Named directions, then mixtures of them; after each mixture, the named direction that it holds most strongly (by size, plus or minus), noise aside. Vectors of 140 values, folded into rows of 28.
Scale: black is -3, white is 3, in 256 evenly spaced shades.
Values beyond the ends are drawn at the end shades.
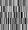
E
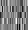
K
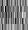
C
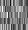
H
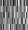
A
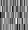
K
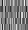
A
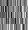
C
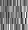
A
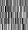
C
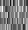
H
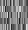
H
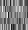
H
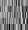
A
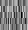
E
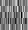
E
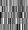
K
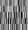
E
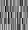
H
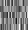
H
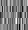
K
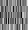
C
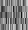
E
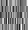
K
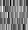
H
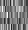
H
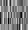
K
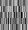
E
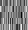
E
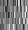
A
